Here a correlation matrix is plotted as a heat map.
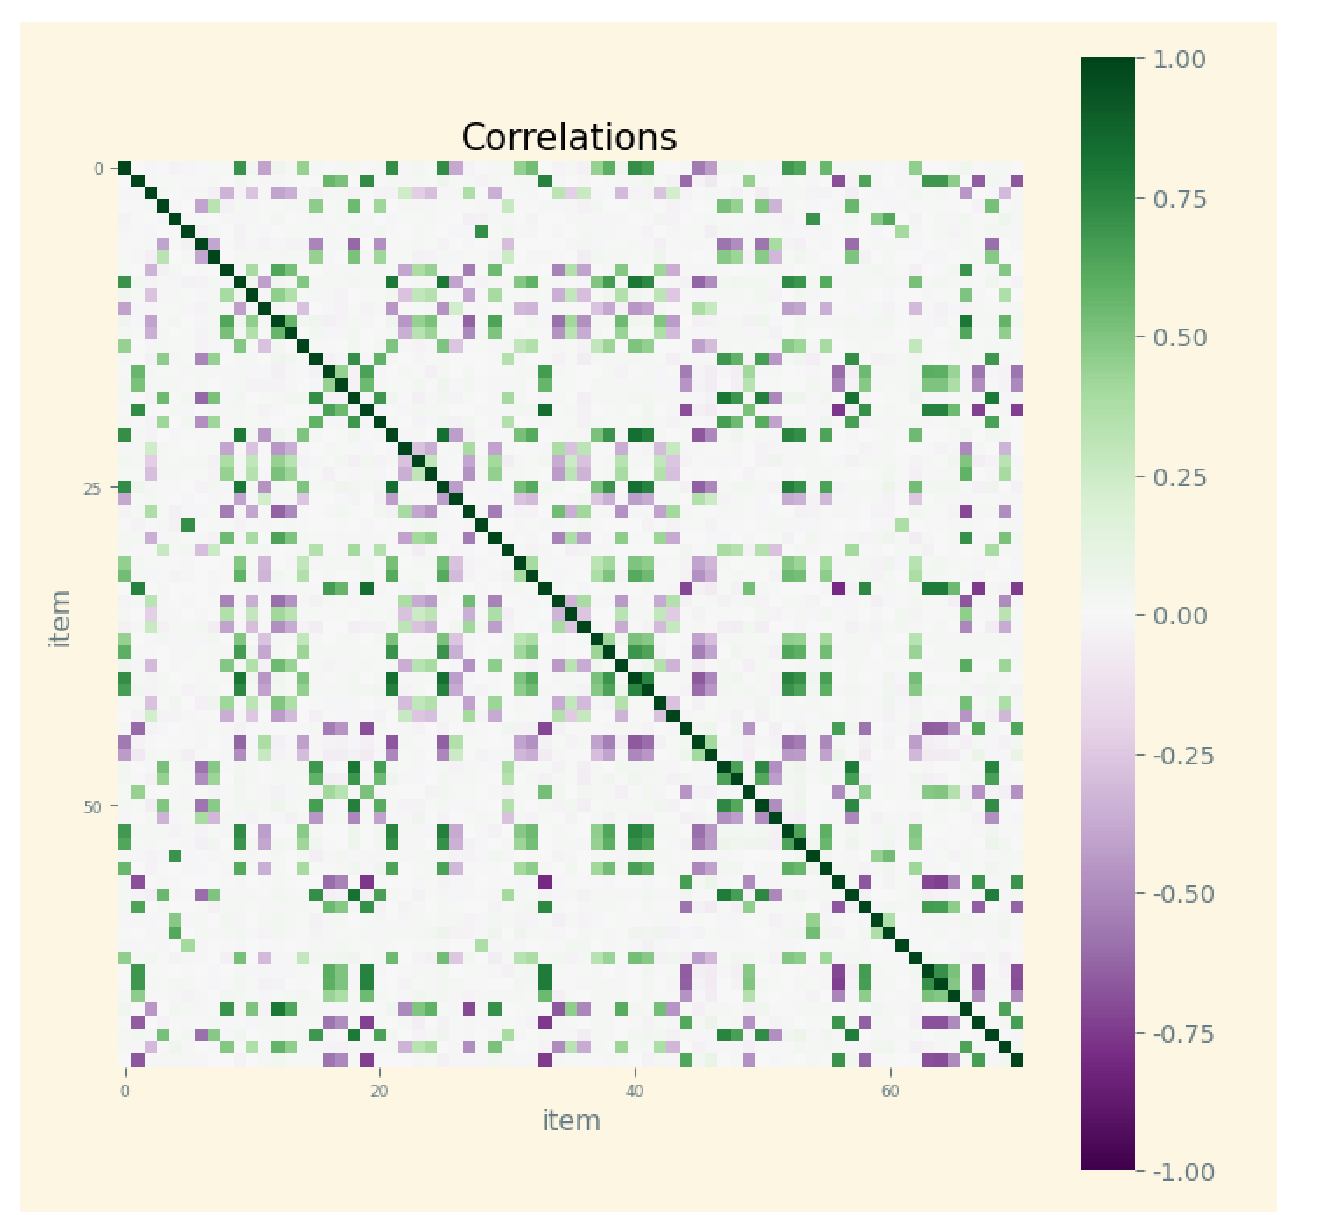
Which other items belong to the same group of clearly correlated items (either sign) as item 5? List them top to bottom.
28, 61
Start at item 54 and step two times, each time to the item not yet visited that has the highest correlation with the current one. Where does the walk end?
60
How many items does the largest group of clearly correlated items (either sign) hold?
19
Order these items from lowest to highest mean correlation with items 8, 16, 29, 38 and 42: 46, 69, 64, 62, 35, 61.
46, 61, 62, 64, 35, 69
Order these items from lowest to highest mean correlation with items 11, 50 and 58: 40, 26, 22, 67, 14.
67, 40, 14, 22, 26
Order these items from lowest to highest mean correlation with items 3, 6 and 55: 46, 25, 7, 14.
46, 7, 14, 25
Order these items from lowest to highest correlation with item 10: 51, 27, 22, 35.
27, 22, 51, 35
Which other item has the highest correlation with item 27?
34
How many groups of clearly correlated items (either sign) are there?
6
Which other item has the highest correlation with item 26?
45
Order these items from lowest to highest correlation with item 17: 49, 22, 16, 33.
22, 49, 16, 33
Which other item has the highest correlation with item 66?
12
